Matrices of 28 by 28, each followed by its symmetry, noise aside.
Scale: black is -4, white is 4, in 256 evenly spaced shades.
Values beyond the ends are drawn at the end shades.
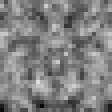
mirrored left to right.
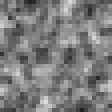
same after a half turn.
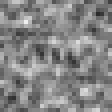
same after a half turn.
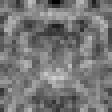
mirrored left to right.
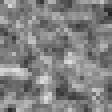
no symmetry.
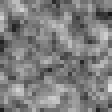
no symmetry.
